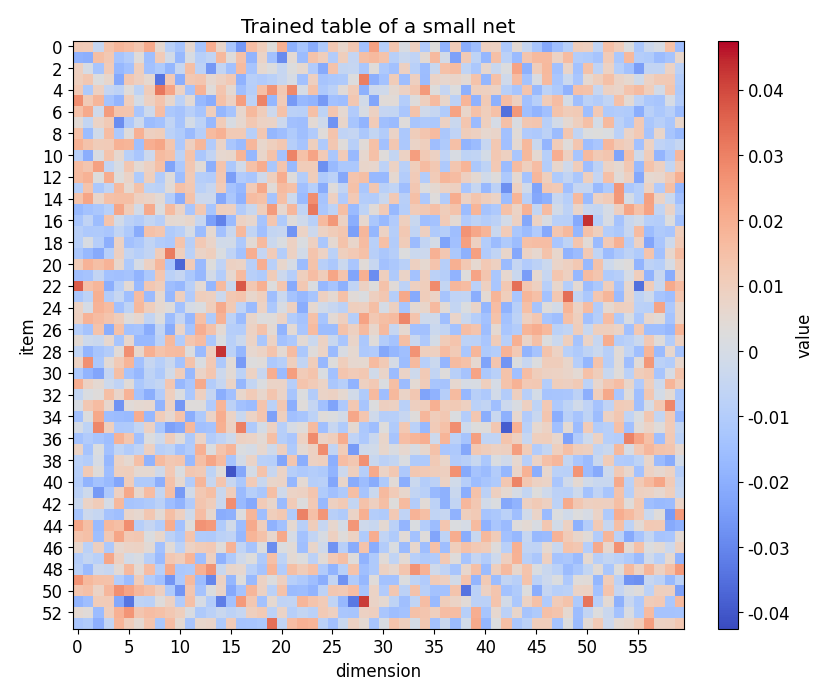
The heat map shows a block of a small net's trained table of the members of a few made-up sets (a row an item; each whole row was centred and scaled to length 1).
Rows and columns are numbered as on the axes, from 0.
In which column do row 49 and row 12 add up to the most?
0
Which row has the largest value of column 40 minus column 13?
49
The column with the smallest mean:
10
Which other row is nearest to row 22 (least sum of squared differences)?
11
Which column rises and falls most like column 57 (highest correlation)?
31
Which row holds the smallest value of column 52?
19
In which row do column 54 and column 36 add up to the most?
36
